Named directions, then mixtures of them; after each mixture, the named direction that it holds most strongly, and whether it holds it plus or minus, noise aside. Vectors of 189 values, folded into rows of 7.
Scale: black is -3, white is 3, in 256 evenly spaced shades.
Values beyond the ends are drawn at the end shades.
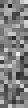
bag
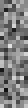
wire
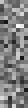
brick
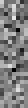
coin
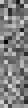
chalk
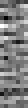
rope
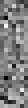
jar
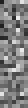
coin, minus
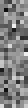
wire, plus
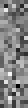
brick, minus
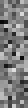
brick, plus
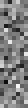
coin, plus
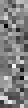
jar, minus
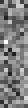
chalk, minus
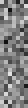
chalk, plus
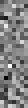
jar, plus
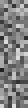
brick, plus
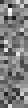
chalk, minus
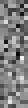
brick, minus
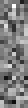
jar, plus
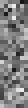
coin, plus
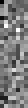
jar, plus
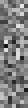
brick, plus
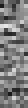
rope, plus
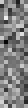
chalk, plus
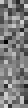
chalk, plus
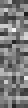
wire, minus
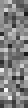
wire, minus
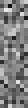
bag, plus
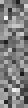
chalk, plus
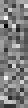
jar, minus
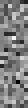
bag, minus
